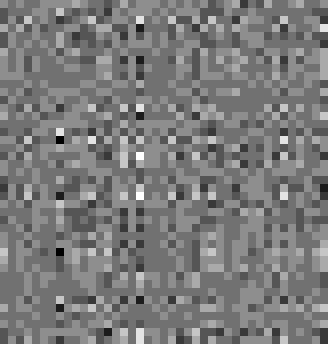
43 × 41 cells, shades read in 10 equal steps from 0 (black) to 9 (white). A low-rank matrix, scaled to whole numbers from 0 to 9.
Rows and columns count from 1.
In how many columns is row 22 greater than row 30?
5
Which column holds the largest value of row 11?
18
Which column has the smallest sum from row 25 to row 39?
8
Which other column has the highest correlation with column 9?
30
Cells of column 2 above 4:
11
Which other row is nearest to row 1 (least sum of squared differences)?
16
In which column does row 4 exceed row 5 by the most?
41
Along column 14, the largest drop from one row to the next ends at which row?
42
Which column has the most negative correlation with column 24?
27
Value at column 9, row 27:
3
